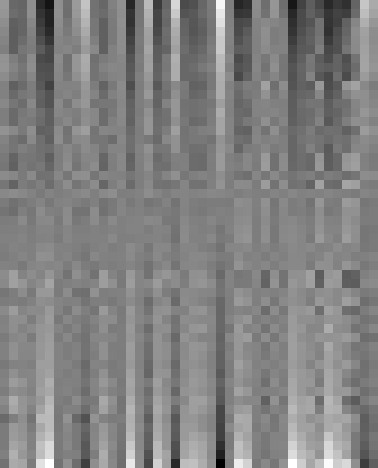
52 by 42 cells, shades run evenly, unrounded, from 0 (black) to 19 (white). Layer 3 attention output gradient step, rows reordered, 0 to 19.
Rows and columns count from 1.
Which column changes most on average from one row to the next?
39
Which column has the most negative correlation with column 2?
14
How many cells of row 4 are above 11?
5
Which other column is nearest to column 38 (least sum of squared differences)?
18
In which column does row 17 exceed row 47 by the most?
25
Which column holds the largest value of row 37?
37
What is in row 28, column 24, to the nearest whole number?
9
